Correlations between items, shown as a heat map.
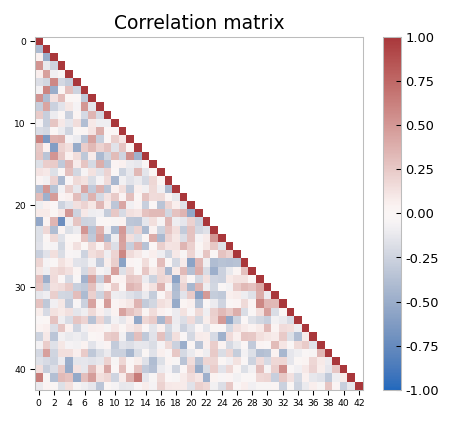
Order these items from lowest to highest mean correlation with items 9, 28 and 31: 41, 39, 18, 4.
18, 4, 41, 39
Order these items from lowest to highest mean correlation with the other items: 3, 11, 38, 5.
38, 5, 3, 11
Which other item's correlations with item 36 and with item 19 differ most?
2
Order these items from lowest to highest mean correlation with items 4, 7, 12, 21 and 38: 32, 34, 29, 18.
34, 32, 29, 18
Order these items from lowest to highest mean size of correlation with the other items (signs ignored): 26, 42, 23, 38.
42, 26, 38, 23
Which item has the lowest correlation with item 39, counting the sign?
4
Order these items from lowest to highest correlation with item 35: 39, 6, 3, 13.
6, 39, 13, 3
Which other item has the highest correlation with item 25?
11
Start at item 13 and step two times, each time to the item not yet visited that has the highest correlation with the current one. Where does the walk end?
0
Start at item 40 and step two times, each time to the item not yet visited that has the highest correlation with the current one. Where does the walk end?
29
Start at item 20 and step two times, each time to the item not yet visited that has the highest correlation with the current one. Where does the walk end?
26
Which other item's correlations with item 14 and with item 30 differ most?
13
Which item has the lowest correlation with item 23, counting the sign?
28
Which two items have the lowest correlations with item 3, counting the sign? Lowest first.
22, 17
